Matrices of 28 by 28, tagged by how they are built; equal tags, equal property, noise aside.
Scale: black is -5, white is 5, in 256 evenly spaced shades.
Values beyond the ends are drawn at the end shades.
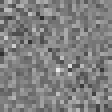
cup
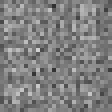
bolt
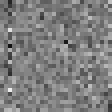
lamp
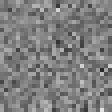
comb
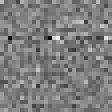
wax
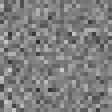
comb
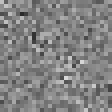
cup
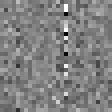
lamp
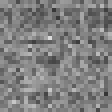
bolt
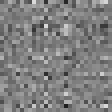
comb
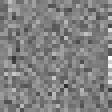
lamp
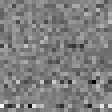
wax
